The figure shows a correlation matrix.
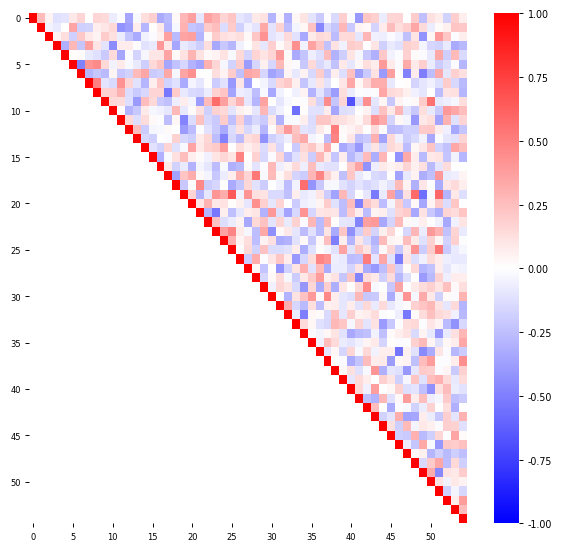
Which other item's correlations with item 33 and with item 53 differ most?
10
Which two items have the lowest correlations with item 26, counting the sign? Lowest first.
46, 33
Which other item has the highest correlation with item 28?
17
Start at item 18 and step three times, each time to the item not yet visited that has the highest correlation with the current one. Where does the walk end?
30
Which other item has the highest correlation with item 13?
38
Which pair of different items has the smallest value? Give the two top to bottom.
9, 40
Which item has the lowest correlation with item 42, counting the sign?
16
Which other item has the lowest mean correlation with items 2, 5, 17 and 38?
18
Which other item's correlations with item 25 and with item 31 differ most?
19
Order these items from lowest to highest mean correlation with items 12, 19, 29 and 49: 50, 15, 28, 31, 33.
28, 15, 33, 31, 50
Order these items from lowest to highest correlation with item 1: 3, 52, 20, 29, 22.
20, 3, 52, 22, 29
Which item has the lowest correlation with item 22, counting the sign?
41
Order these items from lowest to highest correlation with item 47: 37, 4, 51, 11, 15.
51, 11, 37, 4, 15
